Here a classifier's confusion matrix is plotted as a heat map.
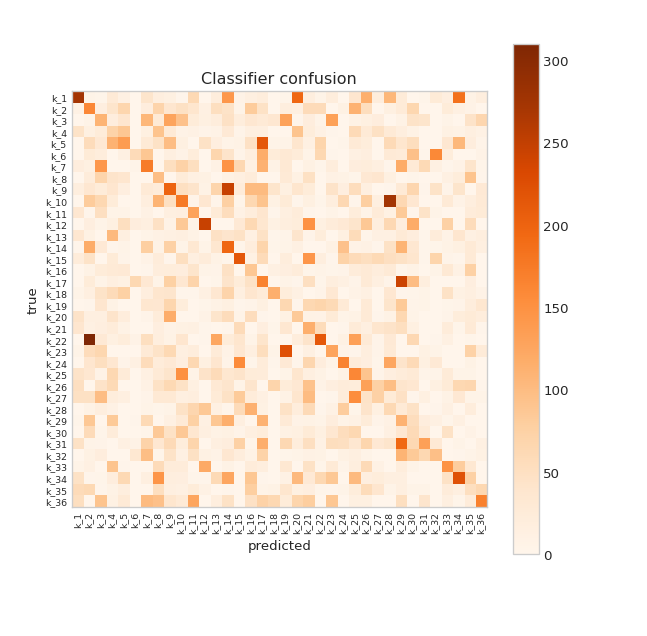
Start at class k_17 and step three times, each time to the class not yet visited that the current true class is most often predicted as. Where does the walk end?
k_2
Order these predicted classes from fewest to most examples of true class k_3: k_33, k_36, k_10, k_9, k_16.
k_33, k_16, k_36, k_10, k_9
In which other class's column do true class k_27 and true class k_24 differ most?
k_25
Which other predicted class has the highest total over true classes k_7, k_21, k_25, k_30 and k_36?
k_10
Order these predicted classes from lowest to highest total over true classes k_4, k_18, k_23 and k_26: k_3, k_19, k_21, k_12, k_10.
k_12, k_10, k_21, k_3, k_19
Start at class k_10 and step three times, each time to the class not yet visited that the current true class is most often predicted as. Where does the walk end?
k_35
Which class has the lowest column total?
k_6
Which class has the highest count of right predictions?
k_1
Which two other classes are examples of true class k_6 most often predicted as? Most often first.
k_32, k_17
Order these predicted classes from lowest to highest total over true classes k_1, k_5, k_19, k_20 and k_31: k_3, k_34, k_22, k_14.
k_3, k_22, k_14, k_34
